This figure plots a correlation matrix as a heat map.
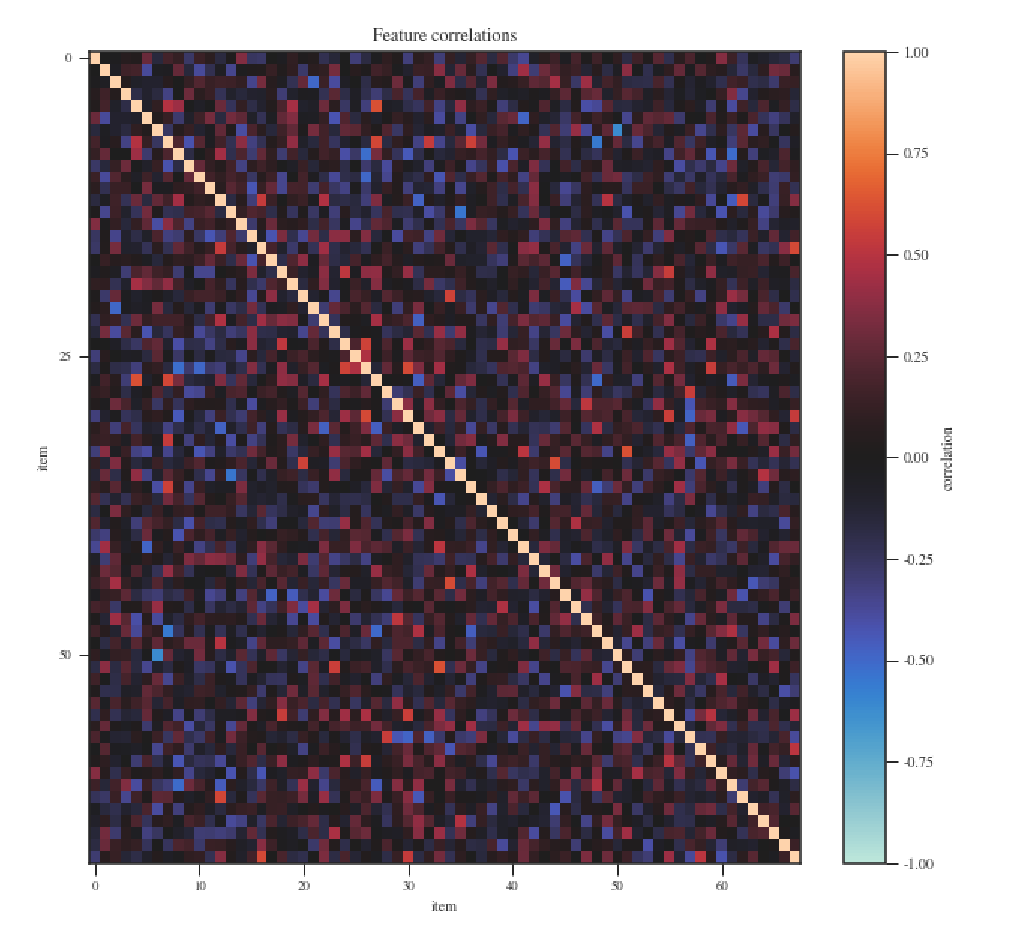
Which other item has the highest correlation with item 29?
47
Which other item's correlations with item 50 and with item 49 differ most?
6
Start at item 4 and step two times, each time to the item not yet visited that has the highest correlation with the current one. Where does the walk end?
7
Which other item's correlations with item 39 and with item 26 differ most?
10
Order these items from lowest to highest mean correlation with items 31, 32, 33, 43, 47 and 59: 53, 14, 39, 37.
37, 53, 14, 39
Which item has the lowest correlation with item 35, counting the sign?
13
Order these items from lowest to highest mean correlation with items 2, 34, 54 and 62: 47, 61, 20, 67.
67, 61, 47, 20
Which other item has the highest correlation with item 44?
34
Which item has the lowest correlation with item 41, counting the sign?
5
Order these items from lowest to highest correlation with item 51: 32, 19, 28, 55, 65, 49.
49, 28, 19, 32, 55, 65
